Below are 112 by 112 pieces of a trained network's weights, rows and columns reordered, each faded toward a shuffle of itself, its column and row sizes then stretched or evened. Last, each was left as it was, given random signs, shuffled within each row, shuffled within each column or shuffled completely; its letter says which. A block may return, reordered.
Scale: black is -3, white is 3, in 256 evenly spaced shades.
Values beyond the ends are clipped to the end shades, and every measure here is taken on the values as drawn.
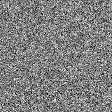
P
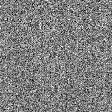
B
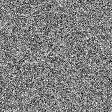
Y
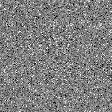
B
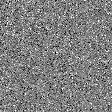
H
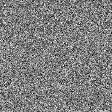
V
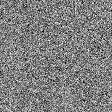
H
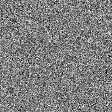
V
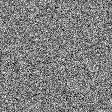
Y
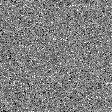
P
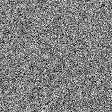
P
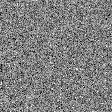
H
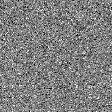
B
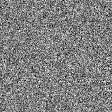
V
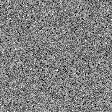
H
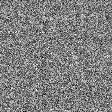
V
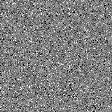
B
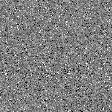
V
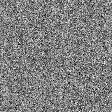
H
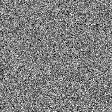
V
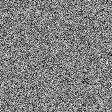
Y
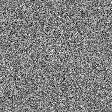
P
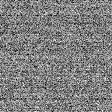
B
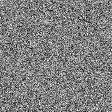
P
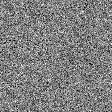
P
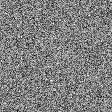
Y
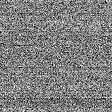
P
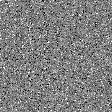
H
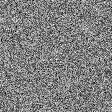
Y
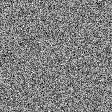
Y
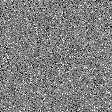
P
